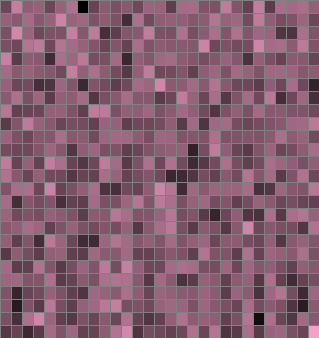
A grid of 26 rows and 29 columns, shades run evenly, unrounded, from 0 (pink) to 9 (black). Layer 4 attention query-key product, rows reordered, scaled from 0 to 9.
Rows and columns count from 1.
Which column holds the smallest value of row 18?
23
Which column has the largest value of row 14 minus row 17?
16
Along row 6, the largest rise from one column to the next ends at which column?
15
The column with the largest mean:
8
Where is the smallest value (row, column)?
26, 29
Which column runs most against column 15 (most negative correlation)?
25
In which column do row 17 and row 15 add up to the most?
24
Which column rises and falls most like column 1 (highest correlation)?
13
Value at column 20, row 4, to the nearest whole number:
5
